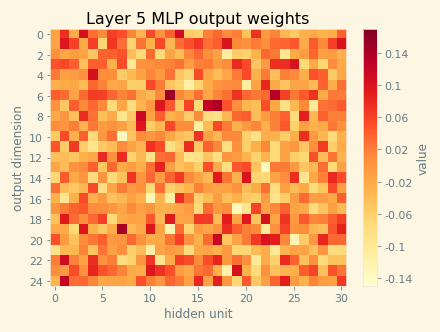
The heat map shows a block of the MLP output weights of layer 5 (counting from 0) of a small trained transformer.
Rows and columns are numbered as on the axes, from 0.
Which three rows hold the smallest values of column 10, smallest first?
16, 21, 12
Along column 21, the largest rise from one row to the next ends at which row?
17
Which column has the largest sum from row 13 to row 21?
3
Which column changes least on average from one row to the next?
9
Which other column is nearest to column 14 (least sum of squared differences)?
2
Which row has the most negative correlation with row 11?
6
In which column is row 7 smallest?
27
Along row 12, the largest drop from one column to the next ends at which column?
8
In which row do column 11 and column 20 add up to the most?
13
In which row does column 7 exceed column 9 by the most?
19
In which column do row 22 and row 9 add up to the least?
11
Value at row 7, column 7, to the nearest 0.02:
-0.02
